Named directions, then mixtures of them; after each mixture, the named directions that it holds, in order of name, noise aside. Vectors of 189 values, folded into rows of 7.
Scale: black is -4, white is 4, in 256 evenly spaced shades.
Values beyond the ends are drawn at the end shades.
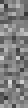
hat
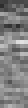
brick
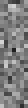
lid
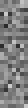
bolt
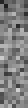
brick, hat.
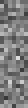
hat.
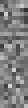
bolt, hat.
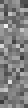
bolt, hat.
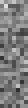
brick, hat, lid.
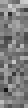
bolt, brick, lid.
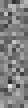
bolt, lid.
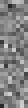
lid.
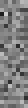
bolt.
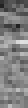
brick.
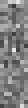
brick, lid.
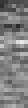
brick.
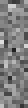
lid.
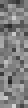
brick, hat, lid.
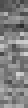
brick.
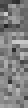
bolt, brick, lid.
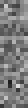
hat.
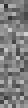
hat.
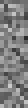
hat, lid.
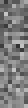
bolt, brick.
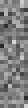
bolt.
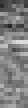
brick.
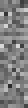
bolt.
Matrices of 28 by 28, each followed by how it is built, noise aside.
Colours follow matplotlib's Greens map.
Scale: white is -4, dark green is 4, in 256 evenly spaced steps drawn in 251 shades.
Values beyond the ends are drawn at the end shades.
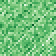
Hankel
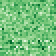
uneven rows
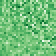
upper triangular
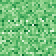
uneven rows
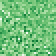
lower triangular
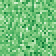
noise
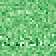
uneven rows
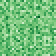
blocks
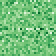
uneven rows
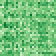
blocks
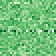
uneven rows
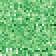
uneven rows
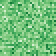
blocks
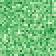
noise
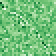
banded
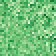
upper triangular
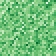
Hankel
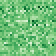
uneven rows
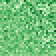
upper triangular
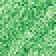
Hankel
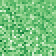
lower triangular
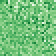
upper triangular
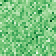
Hankel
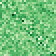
banded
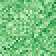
Hankel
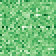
uneven rows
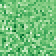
lower triangular
